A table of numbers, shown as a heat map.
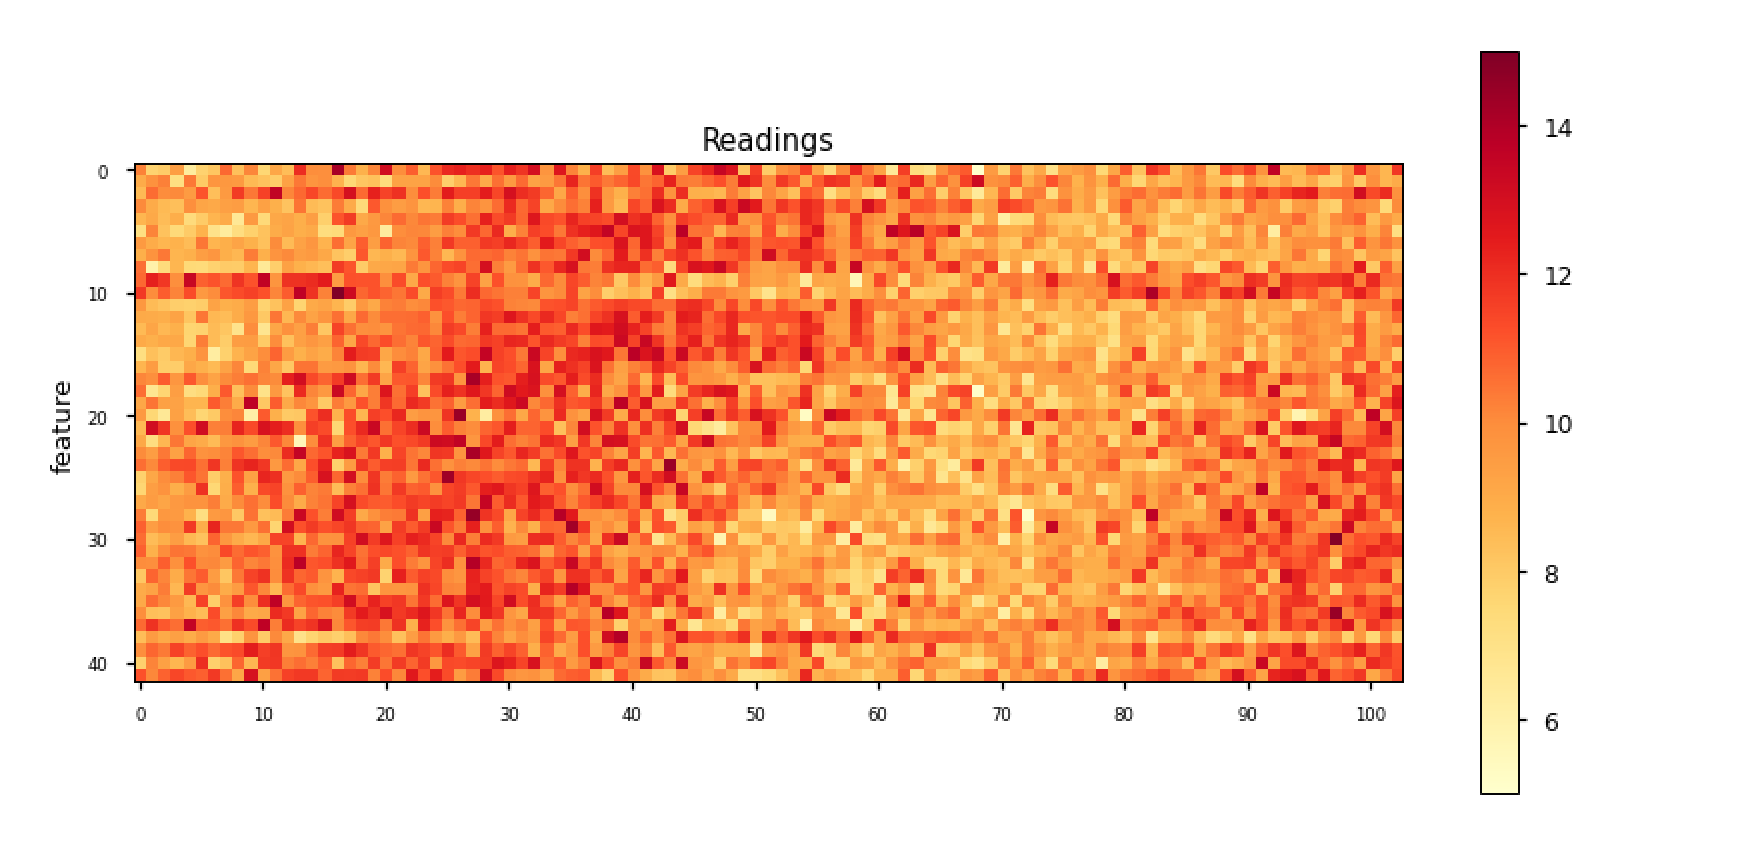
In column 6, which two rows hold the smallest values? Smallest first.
15, 5
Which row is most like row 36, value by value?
30
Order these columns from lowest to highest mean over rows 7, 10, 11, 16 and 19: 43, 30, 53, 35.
43, 53, 30, 35
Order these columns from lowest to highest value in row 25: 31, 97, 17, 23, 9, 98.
9, 97, 23, 31, 98, 17
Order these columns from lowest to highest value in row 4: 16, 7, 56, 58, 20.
7, 56, 20, 16, 58
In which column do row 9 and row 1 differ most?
10
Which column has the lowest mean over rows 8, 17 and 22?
72
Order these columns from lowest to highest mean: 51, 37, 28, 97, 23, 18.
51, 97, 18, 23, 37, 28
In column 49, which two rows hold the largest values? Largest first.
3, 1
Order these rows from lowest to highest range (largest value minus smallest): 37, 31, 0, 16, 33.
31, 16, 33, 37, 0
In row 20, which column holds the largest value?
26
